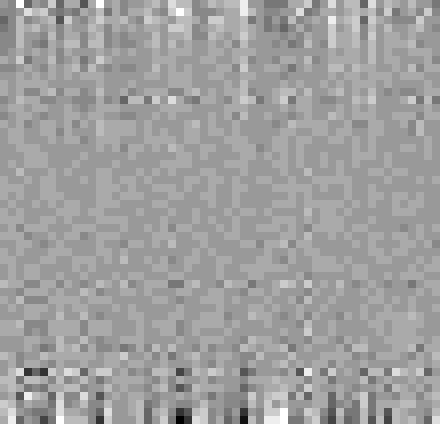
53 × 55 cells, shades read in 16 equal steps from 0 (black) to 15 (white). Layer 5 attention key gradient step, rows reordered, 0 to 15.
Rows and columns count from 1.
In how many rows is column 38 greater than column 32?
13
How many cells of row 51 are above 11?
4
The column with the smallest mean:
6
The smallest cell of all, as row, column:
53, 23
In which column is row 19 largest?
22
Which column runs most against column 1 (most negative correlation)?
45
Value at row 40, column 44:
10
